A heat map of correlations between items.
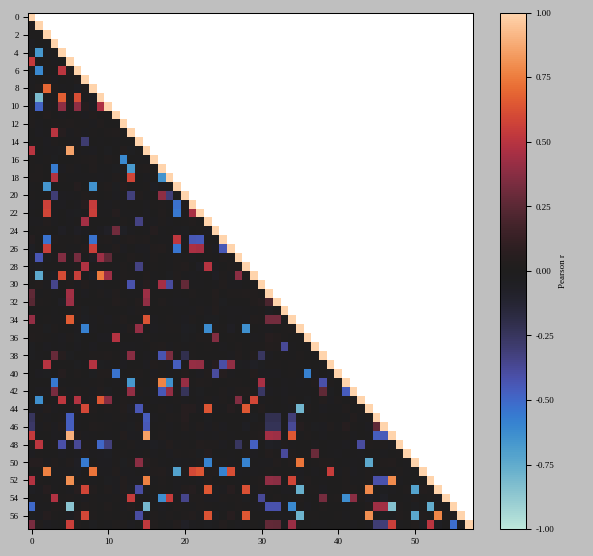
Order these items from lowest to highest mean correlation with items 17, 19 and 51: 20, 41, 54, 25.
54, 25, 20, 41
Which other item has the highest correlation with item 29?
9
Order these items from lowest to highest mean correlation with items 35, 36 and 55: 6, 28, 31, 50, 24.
28, 31, 6, 24, 50
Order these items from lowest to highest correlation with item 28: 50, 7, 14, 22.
50, 14, 22, 7
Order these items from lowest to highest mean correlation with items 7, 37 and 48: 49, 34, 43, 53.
43, 34, 49, 53
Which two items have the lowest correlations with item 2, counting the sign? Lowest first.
19, 25
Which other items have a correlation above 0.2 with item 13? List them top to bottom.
3, 18, 38, 42, 54
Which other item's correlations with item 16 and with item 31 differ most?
12
